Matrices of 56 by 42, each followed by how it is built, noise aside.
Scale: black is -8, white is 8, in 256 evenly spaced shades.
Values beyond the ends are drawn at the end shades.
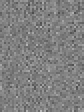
low rank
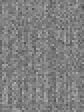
blocks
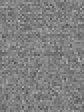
blocks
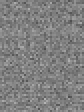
blocks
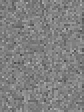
repeating rows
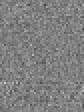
uneven rows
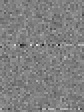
uneven rows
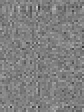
low rank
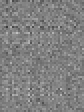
low rank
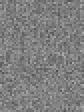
blocks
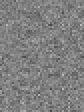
low rank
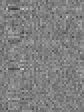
low rank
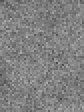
smooth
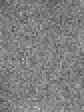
smooth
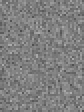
repeating rows
